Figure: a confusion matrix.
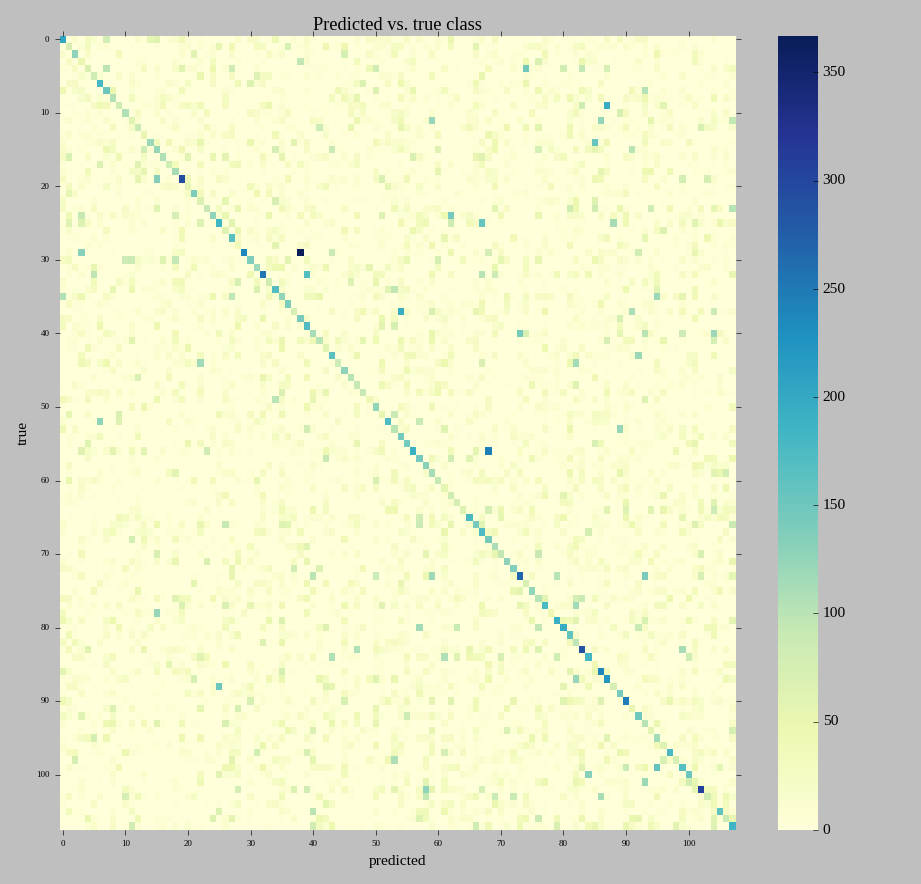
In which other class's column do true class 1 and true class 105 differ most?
40
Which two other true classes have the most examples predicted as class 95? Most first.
99, 35
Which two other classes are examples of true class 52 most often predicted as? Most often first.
6, 57
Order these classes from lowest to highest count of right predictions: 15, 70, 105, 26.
26, 70, 15, 105
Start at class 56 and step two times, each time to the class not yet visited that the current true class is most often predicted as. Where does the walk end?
11
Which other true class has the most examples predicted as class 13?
15
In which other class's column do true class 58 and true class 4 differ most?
74
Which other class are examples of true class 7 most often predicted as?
93
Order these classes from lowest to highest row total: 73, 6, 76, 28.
28, 6, 76, 73
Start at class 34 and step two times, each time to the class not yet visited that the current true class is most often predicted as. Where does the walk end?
89
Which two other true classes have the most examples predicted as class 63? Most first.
80, 84
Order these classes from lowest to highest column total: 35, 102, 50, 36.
36, 102, 50, 35
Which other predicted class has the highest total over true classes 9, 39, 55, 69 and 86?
87
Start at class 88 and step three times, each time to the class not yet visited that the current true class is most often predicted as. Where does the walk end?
84
